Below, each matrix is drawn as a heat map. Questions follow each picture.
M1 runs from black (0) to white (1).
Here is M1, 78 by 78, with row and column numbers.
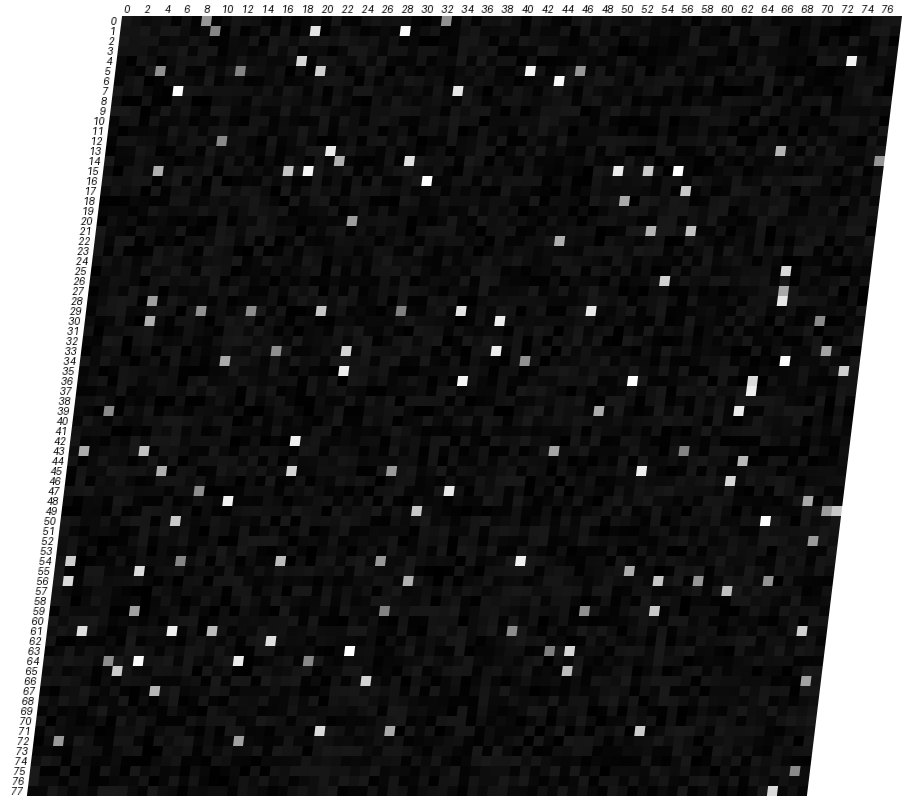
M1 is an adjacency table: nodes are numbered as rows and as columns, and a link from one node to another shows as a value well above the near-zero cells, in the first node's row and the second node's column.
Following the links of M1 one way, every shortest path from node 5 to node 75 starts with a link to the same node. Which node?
node 4
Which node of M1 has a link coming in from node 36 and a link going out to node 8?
node 55
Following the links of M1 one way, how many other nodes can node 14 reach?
10
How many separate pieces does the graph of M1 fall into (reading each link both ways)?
6
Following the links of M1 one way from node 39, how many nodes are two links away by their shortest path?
3
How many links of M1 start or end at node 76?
4
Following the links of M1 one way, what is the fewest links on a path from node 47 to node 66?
4
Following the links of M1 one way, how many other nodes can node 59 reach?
11
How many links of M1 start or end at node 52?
5
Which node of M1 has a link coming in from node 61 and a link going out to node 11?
node 12
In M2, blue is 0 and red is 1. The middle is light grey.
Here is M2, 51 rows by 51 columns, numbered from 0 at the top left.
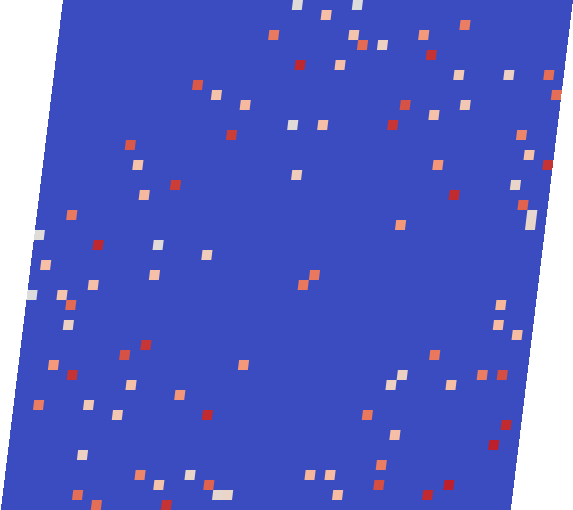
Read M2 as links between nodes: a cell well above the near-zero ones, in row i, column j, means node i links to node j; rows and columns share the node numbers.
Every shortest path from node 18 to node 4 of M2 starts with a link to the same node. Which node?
node 47
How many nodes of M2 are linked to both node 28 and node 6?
0
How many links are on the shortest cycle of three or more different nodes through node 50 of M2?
3
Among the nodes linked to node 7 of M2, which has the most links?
node 49
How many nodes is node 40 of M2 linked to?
2
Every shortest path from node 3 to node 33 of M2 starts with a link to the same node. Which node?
node 21
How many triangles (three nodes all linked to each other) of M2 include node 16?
1
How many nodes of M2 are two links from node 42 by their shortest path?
4
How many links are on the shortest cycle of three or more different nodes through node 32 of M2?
4
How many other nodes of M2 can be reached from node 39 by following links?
3
